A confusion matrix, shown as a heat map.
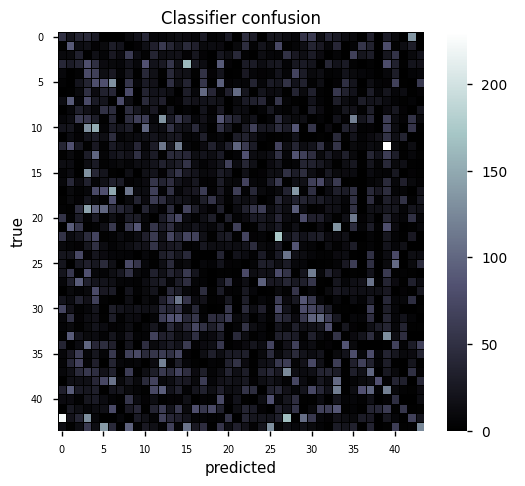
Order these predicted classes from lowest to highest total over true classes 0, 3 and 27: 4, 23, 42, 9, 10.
9, 23, 4, 10, 42
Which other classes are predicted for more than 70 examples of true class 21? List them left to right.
1, 9, 33, 39
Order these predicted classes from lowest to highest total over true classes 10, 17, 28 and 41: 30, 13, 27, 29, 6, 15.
29, 15, 27, 30, 13, 6
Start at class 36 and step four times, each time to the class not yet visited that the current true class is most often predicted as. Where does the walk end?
1
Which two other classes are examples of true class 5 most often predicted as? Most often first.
6, 19
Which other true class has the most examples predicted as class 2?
27
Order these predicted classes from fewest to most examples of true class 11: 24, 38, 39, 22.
24, 38, 22, 39
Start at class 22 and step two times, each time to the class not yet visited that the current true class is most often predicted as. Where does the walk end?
30
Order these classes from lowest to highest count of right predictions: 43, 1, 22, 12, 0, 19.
19, 0, 22, 1, 12, 43
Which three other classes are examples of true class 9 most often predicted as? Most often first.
12, 35, 19
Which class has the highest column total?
39
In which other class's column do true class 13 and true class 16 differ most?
4
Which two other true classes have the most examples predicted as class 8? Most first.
17, 43
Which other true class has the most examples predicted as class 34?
5
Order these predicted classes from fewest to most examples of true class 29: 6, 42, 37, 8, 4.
6, 8, 37, 42, 4
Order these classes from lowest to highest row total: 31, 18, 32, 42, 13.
32, 18, 13, 31, 42
